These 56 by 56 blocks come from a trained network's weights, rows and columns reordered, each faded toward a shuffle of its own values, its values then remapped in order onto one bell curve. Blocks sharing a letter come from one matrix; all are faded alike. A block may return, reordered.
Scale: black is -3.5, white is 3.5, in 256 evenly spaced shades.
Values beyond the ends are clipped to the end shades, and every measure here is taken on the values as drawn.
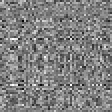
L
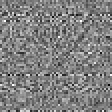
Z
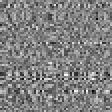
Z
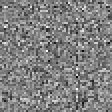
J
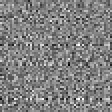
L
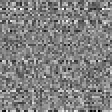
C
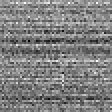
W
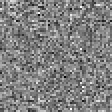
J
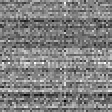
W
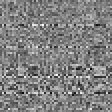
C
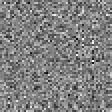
J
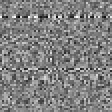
Z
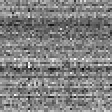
W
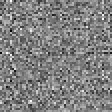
J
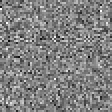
J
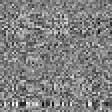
L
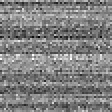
W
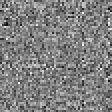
J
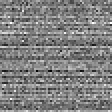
W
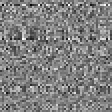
L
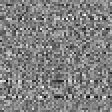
Z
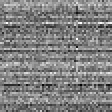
W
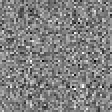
J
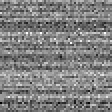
W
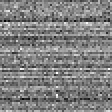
W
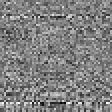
Z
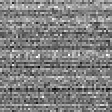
W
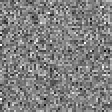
J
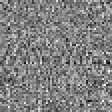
J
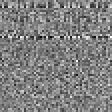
Z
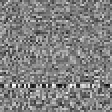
Z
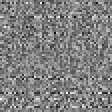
C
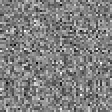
L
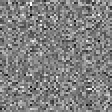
L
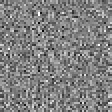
L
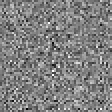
J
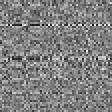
Z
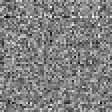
J
